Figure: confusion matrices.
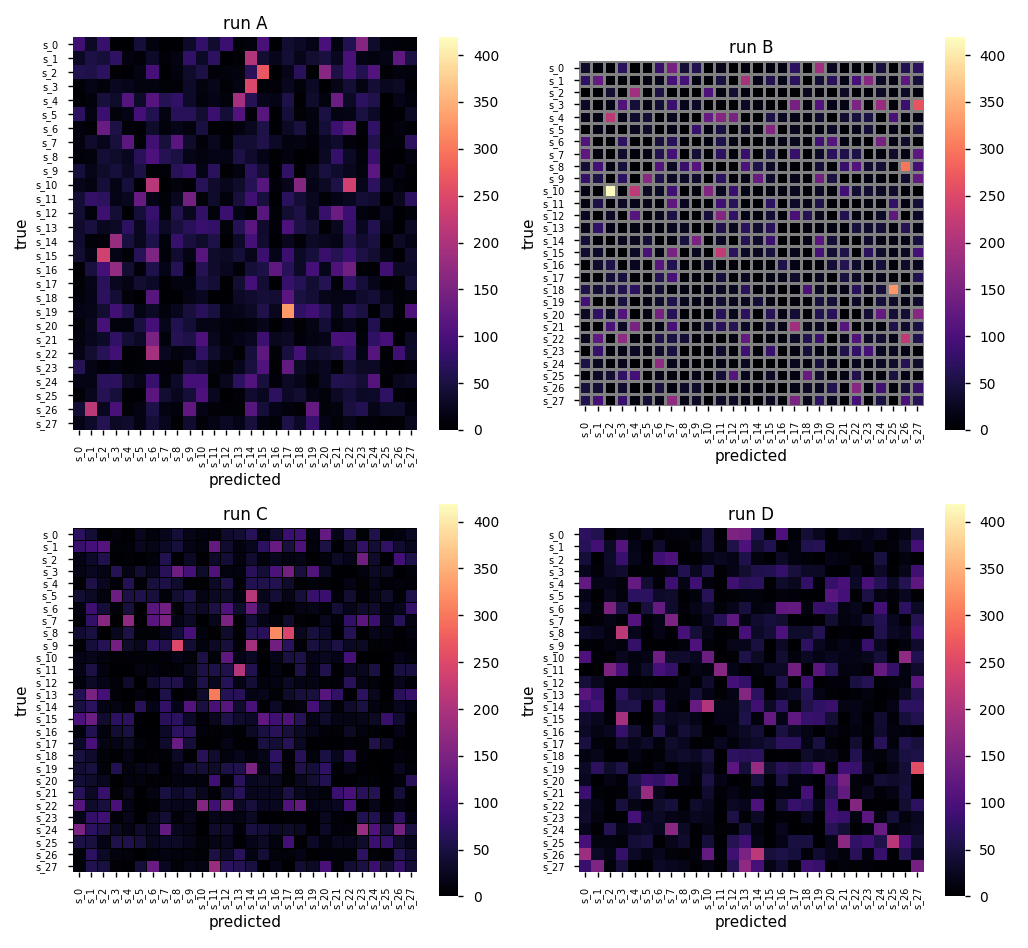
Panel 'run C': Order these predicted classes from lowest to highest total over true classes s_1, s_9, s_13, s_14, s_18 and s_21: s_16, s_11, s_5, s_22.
s_5, s_22, s_16, s_11
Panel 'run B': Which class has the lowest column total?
s_16
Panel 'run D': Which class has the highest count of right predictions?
s_25
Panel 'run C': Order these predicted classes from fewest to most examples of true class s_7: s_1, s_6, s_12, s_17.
s_17, s_1, s_6, s_12
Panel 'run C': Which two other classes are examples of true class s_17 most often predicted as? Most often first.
s_8, s_1
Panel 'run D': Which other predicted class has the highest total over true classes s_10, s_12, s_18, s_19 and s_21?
s_27
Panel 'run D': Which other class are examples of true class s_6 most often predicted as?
s_2
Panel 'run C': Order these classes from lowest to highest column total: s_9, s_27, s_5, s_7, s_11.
s_5, s_27, s_9, s_7, s_11
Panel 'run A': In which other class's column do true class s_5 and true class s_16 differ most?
s_3
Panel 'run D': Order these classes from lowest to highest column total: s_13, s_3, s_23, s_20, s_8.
s_8, s_23, s_20, s_3, s_13
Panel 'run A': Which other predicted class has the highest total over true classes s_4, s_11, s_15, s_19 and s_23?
s_17
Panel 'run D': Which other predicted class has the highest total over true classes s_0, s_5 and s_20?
s_21
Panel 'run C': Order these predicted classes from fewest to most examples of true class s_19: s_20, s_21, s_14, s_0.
s_21, s_0, s_20, s_14
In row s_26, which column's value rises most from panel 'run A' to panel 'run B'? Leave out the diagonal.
s_22
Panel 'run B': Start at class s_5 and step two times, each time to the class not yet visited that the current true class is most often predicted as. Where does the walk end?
s_11
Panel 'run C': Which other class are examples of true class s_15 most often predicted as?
s_1
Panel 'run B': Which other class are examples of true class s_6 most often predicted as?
s_24
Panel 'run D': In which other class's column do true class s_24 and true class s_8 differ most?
s_3
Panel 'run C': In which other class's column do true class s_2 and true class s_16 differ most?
s_23
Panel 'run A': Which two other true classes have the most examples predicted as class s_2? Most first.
s_15, s_6
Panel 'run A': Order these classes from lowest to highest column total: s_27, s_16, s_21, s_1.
s_16, s_27, s_1, s_21
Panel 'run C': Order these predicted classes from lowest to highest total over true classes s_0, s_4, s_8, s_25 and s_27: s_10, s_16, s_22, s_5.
s_10, s_5, s_22, s_16
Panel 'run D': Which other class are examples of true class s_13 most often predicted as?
s_0
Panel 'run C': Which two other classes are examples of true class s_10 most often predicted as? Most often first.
s_12, s_22
